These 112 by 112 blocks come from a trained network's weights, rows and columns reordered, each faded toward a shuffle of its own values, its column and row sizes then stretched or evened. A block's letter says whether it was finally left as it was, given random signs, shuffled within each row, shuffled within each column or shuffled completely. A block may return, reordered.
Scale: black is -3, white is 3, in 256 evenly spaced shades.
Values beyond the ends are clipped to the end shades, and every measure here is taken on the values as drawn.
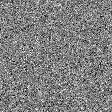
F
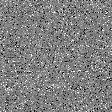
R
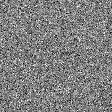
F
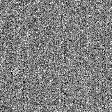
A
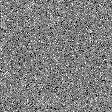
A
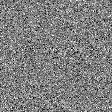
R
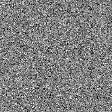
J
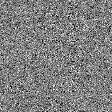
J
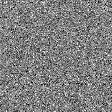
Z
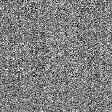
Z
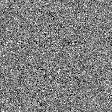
J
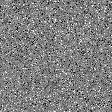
F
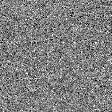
J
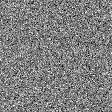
F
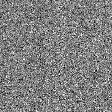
A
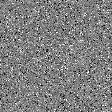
A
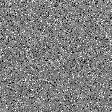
R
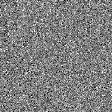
Z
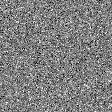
F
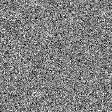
J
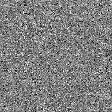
Z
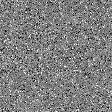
R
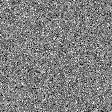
F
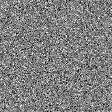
A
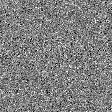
R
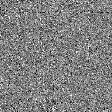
J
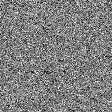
R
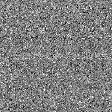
Z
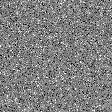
F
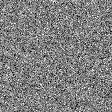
F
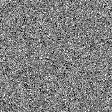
A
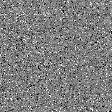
J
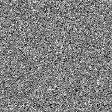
J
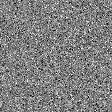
A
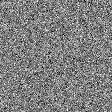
F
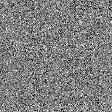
J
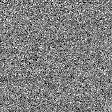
R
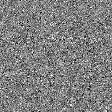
J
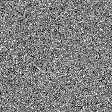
R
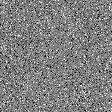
A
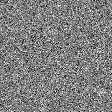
R
